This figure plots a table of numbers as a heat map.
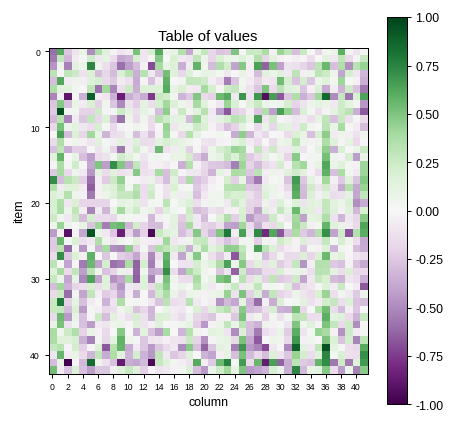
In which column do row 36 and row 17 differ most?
1
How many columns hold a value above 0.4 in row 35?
3
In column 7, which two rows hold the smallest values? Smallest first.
39, 23
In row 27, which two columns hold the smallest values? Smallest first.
24, 13
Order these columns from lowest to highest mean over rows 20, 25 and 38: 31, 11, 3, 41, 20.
41, 20, 31, 11, 3
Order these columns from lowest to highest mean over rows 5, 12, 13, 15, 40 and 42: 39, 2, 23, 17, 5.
5, 2, 17, 39, 23
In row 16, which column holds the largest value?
36
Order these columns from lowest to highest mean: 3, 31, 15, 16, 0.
31, 0, 16, 3, 15
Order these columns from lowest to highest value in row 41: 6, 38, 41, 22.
6, 38, 22, 41
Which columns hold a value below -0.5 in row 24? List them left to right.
2, 9, 13, 28, 30, 39
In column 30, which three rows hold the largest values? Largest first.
8, 4, 0
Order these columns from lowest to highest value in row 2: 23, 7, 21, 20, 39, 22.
39, 21, 7, 20, 23, 22
